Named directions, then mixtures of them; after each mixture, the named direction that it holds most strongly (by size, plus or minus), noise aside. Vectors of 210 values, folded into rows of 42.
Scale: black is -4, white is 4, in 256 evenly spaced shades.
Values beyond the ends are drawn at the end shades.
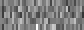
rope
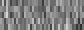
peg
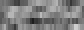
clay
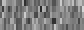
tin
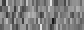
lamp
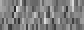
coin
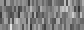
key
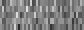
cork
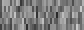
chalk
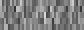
coin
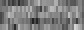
clay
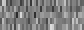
cork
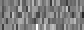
rope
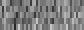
cork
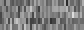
key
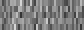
cork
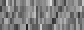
lamp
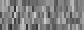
coin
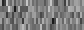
lamp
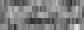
clay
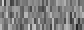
peg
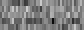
clay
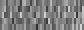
rope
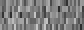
rope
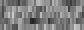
clay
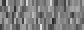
lamp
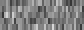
rope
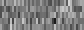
key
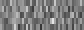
cork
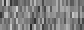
peg
